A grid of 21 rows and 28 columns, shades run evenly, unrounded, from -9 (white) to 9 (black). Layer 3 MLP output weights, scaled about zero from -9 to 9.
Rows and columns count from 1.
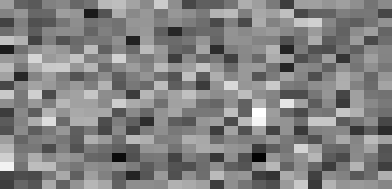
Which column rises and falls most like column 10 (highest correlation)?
27
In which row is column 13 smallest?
21
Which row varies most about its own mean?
14
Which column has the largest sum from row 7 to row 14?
22
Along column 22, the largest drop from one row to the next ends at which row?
3
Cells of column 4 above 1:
4
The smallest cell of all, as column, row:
19, 13
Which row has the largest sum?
15
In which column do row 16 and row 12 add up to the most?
23
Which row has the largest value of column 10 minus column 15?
5
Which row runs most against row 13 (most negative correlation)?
17
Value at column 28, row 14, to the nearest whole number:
4
